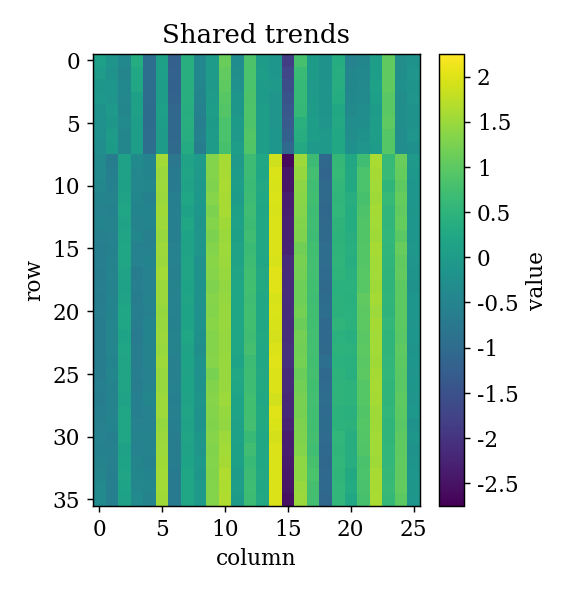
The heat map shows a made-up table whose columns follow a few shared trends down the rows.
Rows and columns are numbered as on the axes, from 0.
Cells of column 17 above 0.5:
28
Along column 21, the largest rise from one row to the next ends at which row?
8
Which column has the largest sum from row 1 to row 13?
10
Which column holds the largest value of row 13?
14
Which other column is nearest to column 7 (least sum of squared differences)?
13
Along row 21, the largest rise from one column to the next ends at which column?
16
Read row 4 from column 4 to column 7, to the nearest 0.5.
-1 0 -1 0.5
